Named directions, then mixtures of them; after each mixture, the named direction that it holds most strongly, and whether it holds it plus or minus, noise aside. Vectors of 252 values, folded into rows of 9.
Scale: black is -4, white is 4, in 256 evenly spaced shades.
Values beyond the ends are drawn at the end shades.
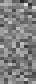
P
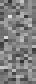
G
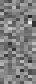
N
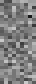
P, minus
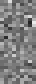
N, minus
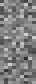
P, plus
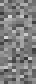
G, plus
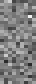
P, plus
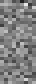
P, plus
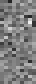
N, plus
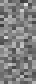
P, plus
